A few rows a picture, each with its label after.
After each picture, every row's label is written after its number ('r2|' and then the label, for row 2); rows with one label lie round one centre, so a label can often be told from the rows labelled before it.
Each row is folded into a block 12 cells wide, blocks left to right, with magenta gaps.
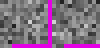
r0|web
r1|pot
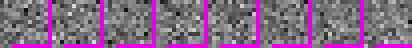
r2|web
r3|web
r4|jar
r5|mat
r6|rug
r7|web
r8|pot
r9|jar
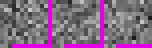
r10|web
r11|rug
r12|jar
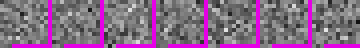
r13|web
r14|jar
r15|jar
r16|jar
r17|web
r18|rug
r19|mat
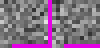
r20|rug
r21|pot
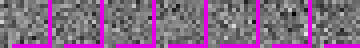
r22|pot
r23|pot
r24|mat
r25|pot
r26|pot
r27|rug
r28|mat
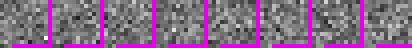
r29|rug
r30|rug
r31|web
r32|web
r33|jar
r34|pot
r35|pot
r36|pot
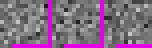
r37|pot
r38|web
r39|pot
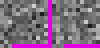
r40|rug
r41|rug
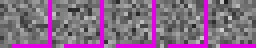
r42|rug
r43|web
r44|rug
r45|rug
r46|mat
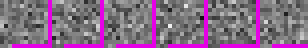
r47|rug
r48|rug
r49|web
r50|jar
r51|pot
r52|rug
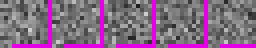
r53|pot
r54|mat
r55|mat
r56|pot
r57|jar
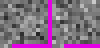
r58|pot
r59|mat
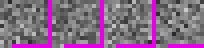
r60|pot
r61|pot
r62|rug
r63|web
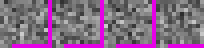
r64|mat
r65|rug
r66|mat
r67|rug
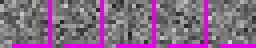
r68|pot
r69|rug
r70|mat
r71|web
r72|jar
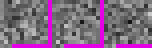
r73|pot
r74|jar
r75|web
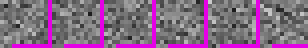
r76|pot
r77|web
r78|rug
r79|jar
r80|rug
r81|web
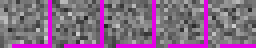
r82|rug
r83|jar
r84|jar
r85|rug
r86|web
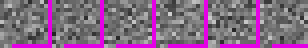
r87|pot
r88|jar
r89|web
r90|mat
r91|rug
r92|pot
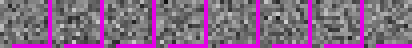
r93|mat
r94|rug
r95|jar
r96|rug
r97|jar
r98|jar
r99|pot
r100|rug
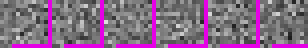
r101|web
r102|pot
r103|pot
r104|pot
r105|rug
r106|jar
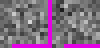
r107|web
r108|pot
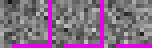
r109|mat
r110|jar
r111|mat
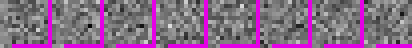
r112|mat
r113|rug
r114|rug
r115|jar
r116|pot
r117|jar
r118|pot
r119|web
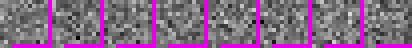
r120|rug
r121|mat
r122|web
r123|pot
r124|pot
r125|mat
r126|jar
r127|jar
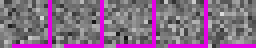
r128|mat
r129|web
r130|pot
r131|jar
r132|jar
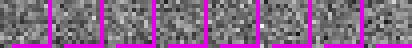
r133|web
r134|mat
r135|pot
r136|pot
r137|pot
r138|mat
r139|rug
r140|web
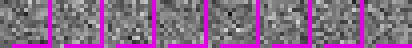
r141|mat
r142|rug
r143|mat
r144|mat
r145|web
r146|jar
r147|jar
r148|web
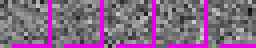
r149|jar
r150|rug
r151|jar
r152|rug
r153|web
